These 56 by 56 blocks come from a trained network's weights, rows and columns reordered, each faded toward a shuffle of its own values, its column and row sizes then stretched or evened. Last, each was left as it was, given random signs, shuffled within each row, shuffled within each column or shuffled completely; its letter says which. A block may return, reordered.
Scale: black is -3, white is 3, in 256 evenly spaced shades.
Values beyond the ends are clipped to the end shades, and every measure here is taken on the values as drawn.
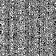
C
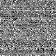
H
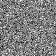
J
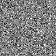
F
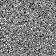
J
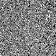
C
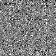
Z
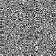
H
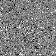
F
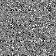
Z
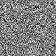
H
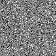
C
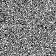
J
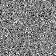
F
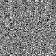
H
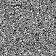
J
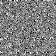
F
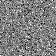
J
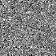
Z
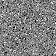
J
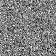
J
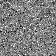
J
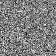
F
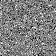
J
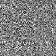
H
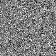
C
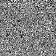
Z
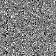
C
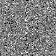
C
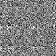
H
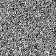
C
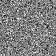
J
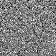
F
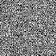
H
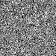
J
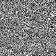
Z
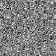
H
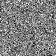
J
